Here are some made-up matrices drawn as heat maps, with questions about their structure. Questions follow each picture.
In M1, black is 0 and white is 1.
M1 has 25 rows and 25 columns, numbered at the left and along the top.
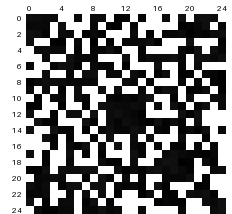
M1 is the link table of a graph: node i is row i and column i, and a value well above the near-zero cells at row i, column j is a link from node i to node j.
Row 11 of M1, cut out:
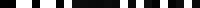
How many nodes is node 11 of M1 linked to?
9
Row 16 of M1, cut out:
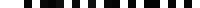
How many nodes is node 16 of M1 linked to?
12
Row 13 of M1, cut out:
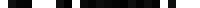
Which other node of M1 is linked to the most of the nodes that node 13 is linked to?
node 15
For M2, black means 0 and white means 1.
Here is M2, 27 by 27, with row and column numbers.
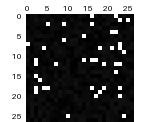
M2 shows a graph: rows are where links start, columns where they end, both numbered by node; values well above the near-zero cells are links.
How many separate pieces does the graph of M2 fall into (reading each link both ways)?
3
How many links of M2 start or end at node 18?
8
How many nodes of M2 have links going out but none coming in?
7
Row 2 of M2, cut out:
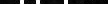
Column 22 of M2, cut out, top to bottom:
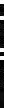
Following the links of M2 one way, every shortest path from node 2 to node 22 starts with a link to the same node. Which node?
node 5
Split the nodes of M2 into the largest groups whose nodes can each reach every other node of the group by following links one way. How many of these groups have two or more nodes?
1
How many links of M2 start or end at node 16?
5
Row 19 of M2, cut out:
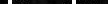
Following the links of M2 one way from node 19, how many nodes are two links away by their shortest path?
5
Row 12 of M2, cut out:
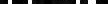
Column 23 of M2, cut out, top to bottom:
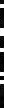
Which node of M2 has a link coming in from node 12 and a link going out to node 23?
node 7
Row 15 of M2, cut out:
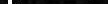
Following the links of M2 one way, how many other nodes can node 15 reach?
8
